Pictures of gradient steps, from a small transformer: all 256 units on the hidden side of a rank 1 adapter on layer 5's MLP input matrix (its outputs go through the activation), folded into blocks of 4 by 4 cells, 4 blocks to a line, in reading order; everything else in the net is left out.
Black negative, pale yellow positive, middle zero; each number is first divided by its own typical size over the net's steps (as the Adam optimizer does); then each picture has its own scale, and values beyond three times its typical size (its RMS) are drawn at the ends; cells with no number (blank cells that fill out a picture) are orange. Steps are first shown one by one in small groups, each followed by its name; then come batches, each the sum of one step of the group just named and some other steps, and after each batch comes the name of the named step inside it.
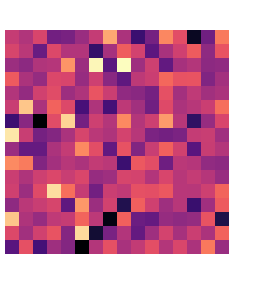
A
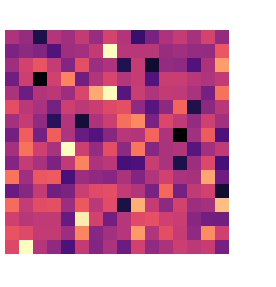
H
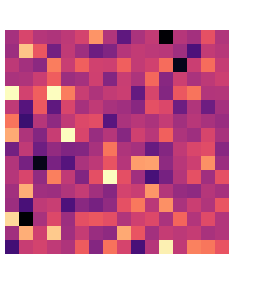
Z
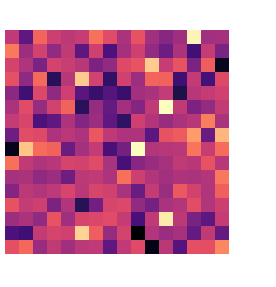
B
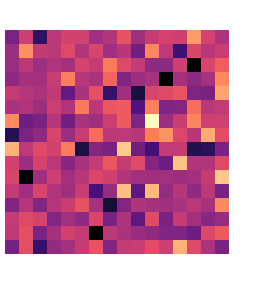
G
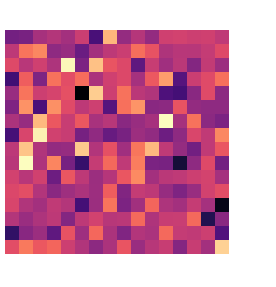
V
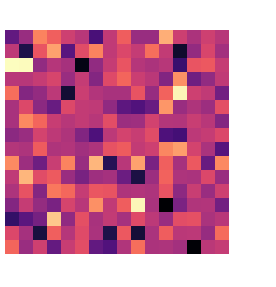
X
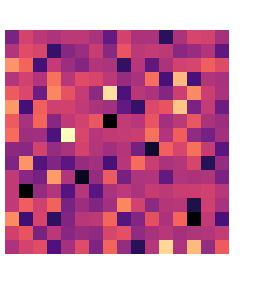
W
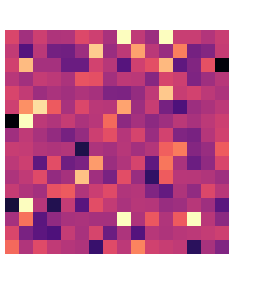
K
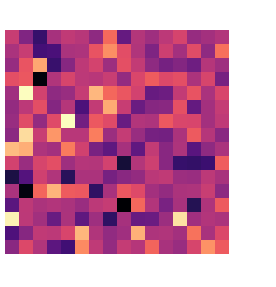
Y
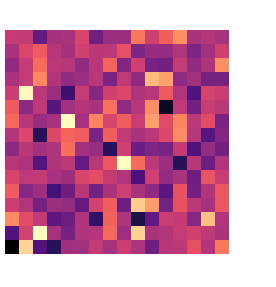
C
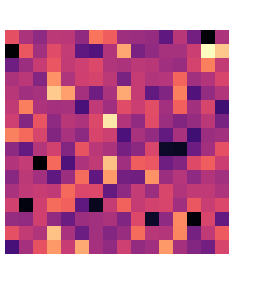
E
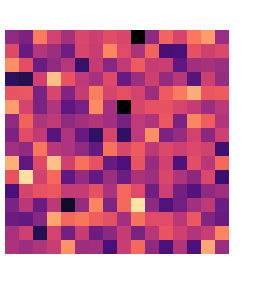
X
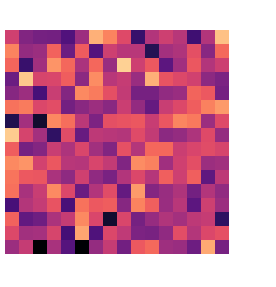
A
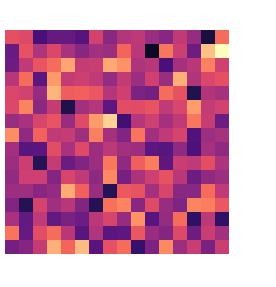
E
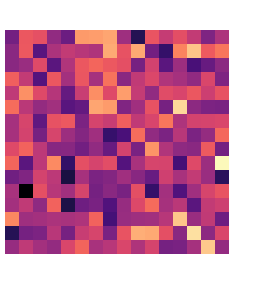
Y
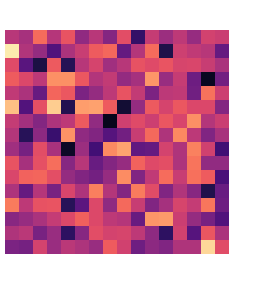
W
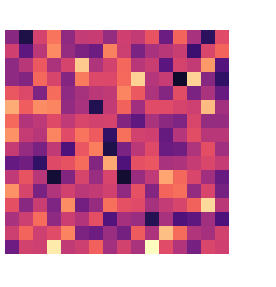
E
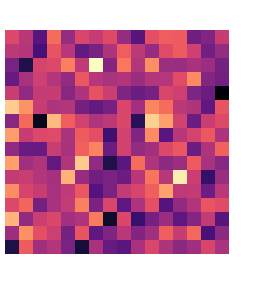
A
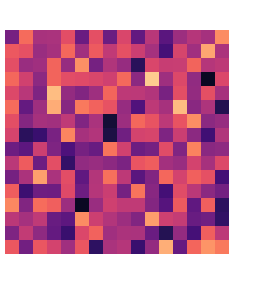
W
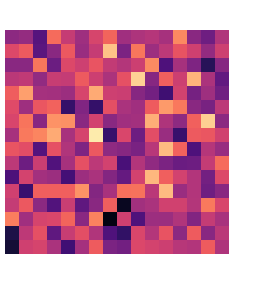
Y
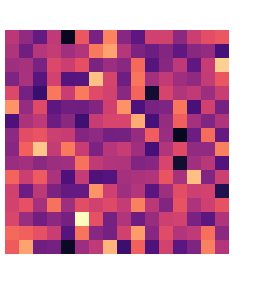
H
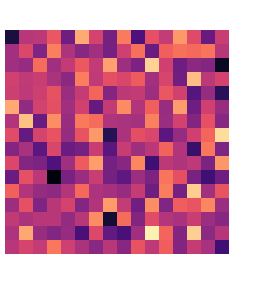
K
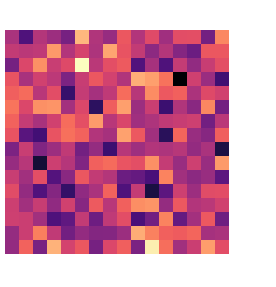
C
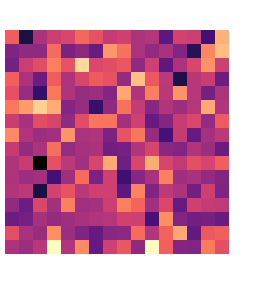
E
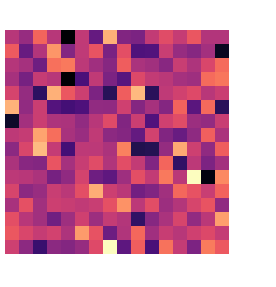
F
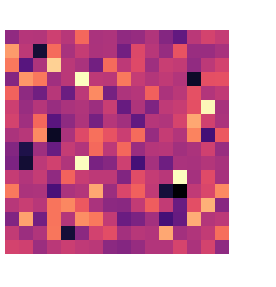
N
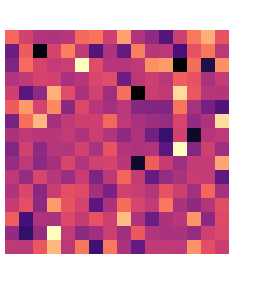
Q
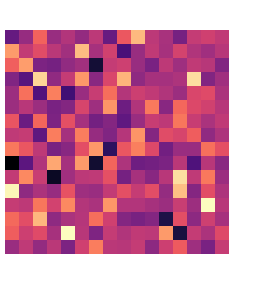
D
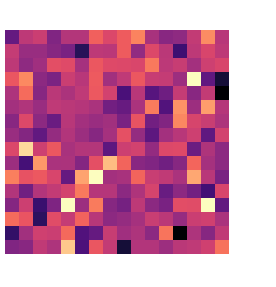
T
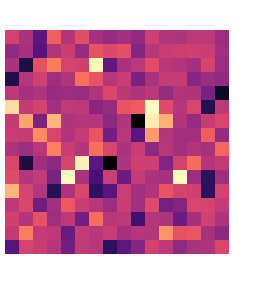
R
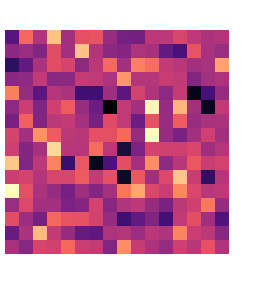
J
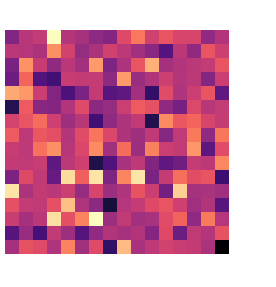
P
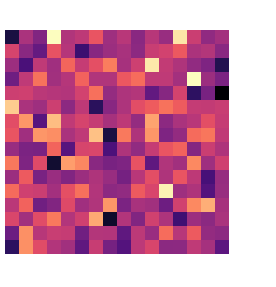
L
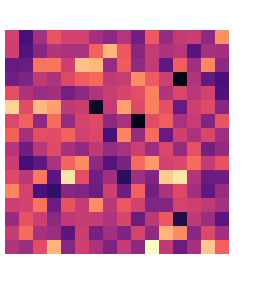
R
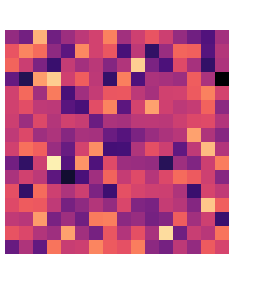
D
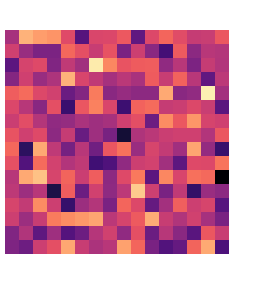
P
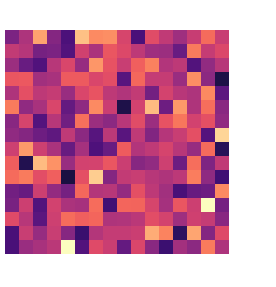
T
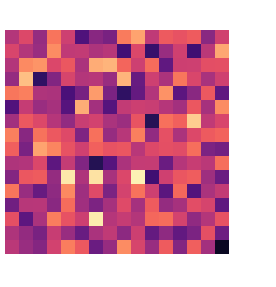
P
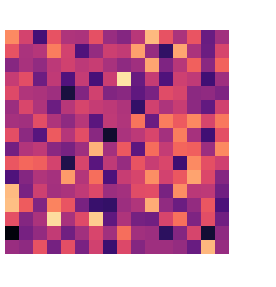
P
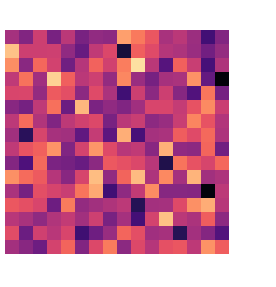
T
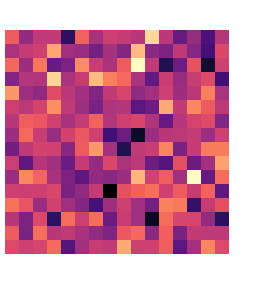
Q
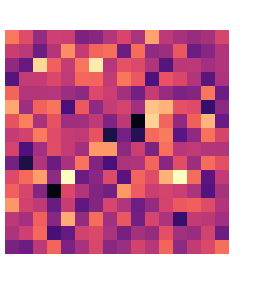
R
